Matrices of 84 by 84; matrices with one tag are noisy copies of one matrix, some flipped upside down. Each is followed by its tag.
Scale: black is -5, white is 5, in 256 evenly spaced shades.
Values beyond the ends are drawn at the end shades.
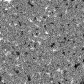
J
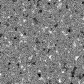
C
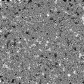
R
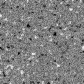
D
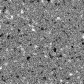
D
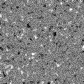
D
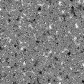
C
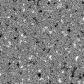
C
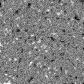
J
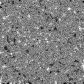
R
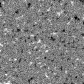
J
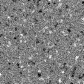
C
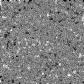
R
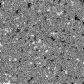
J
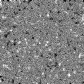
R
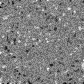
R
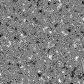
C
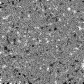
R
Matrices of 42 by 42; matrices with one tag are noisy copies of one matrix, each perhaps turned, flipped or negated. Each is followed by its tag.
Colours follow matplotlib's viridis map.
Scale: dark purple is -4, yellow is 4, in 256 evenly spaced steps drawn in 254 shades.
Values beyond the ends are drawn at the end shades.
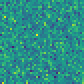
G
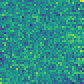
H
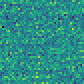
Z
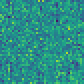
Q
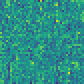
Q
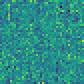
Q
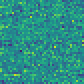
Q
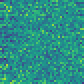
H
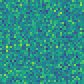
Z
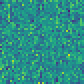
Q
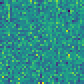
Q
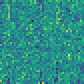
Q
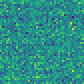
Z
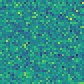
G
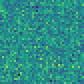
Z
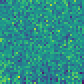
H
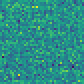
Z
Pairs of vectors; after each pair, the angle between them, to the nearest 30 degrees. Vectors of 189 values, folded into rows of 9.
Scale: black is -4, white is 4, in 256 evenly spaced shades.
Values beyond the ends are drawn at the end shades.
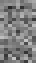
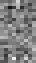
30 degrees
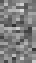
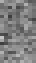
90 degrees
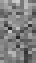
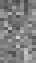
150 degrees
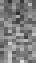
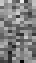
150 degrees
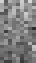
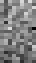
30 degrees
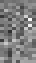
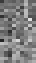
30 degrees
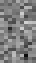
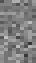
60 degrees
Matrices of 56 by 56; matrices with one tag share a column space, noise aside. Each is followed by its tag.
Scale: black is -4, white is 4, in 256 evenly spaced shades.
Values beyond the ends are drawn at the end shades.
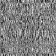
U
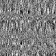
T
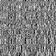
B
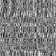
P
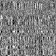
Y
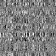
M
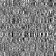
M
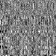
Y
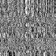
P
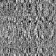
U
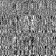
Y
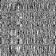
B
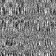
T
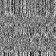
P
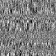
T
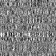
M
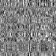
M
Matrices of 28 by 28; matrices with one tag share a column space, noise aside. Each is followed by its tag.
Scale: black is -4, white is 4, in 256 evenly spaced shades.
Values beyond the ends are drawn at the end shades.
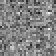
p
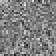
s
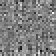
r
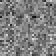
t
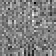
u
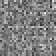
p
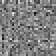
p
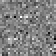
t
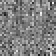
u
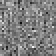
u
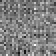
r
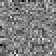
s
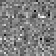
t
